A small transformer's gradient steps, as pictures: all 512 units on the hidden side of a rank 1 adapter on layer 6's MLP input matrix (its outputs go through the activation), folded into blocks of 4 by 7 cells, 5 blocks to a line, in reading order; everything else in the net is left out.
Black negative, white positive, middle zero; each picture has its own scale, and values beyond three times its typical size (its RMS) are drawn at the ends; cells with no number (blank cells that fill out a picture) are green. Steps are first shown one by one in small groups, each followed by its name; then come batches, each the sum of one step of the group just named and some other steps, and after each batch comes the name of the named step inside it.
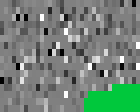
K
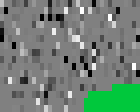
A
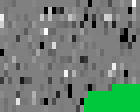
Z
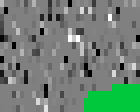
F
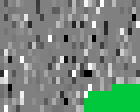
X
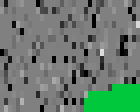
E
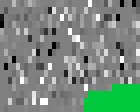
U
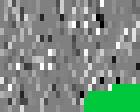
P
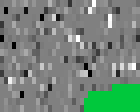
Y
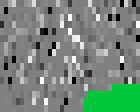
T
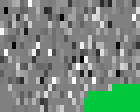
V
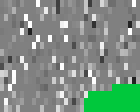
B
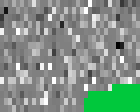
U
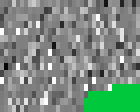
U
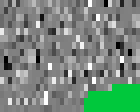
U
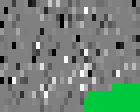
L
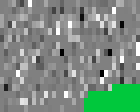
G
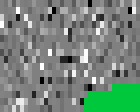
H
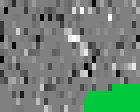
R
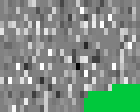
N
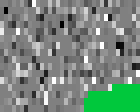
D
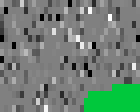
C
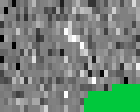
R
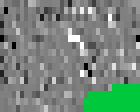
R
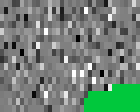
L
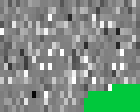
N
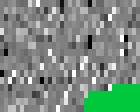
N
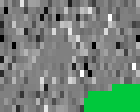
C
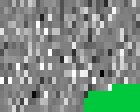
N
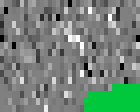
C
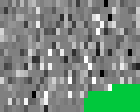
D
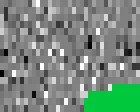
D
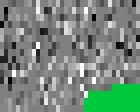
L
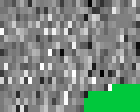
N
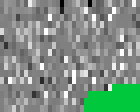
N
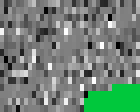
D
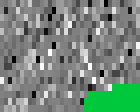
H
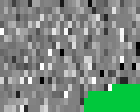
N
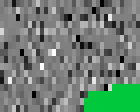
N
